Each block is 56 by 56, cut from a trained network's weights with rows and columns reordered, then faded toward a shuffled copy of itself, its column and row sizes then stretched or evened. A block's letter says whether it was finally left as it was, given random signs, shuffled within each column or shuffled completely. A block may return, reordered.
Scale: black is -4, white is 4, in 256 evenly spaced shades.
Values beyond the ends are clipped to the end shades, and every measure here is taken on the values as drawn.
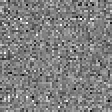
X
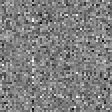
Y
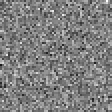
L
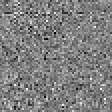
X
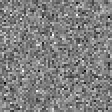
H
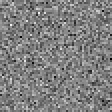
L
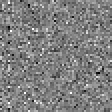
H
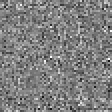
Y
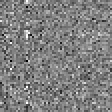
X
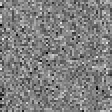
H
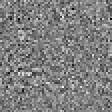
X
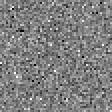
L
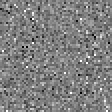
H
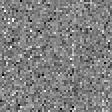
H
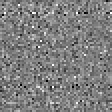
Y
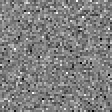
L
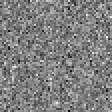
H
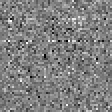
Y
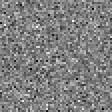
L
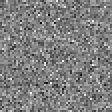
L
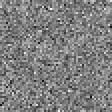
L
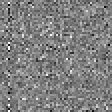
X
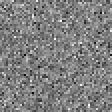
L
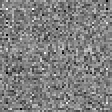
X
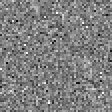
L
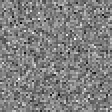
L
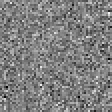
H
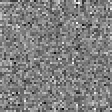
Y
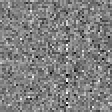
H
